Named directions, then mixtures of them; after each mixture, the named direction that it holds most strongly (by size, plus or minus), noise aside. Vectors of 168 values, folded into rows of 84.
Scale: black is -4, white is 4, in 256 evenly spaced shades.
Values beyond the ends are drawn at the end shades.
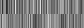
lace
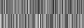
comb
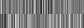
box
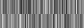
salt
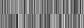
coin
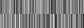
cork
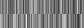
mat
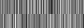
box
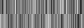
lace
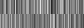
cork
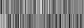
box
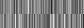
cork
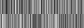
lace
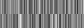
coin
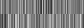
box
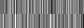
cork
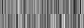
coin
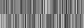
salt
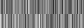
comb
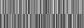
comb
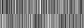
lace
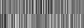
box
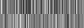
salt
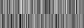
salt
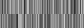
coin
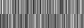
lace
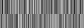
coin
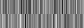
salt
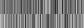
comb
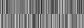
comb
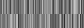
coin
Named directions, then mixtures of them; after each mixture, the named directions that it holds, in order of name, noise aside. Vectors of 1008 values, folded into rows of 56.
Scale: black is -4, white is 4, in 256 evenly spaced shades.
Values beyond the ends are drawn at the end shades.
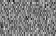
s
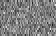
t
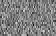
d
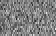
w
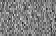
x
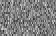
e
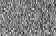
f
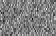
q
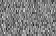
d.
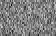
f, s, x.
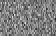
x.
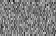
s.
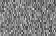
f, x.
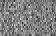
x.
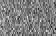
f, q, w.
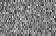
t, x.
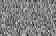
d.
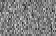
x.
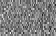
f.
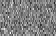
e, f, s.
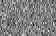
d.
